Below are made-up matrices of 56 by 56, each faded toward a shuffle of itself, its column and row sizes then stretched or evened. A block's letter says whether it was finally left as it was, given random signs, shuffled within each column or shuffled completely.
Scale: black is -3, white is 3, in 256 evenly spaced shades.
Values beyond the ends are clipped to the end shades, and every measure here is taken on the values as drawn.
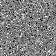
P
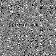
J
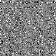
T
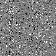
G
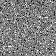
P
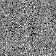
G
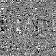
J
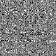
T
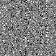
G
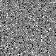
G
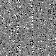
G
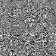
T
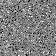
P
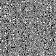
G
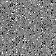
G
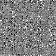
T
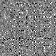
J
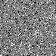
P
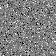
P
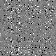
T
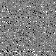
T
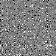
T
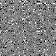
J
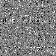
T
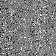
G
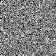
G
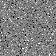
P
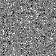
G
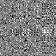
J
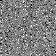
G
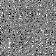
T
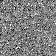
P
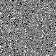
G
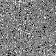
G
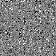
T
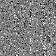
G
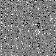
T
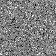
P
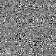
J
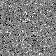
P
